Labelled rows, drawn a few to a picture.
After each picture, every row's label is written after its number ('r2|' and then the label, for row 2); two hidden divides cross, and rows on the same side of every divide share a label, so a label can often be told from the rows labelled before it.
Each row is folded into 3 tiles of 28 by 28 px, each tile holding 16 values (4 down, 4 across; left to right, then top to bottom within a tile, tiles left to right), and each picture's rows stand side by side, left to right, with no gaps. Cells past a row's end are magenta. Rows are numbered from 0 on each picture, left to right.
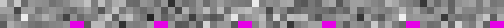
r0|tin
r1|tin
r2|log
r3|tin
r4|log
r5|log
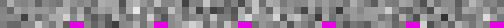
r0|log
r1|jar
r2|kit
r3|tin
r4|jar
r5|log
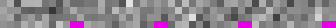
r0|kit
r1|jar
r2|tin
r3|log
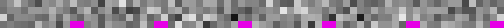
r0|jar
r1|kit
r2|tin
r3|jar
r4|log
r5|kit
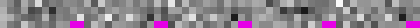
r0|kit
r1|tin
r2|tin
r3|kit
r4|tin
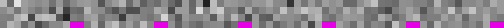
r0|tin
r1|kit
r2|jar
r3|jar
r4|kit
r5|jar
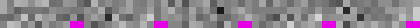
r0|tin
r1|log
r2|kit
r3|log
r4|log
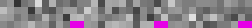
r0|kit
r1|kit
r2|tin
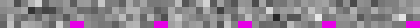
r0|kit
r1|jar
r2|kit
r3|log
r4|log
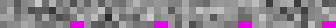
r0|kit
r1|log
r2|jar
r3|kit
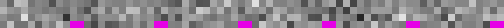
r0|tin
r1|jar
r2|jar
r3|tin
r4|log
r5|log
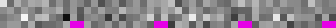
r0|tin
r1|log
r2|tin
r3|tin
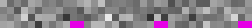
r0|tin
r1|tin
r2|log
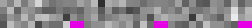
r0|tin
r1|kit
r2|log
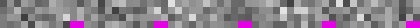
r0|log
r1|kit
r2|tin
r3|jar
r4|tin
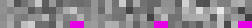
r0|kit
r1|kit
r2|jar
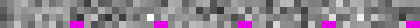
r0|jar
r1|log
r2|kit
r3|kit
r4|tin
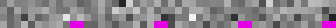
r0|log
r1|jar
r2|tin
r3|jar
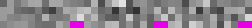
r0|kit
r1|kit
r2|kit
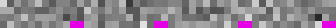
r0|tin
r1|kit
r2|kit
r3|tin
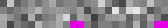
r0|log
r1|jar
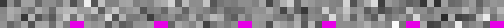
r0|log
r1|tin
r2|tin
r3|kit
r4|kit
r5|log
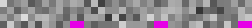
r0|tin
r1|log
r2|kit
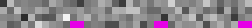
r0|log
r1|jar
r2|tin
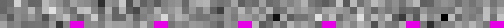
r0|jar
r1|kit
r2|kit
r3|log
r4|tin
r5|log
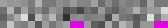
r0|tin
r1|log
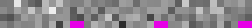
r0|jar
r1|tin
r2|jar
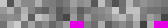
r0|tin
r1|jar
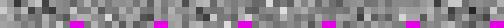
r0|kit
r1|tin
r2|kit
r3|jar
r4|log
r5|kit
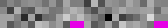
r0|log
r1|log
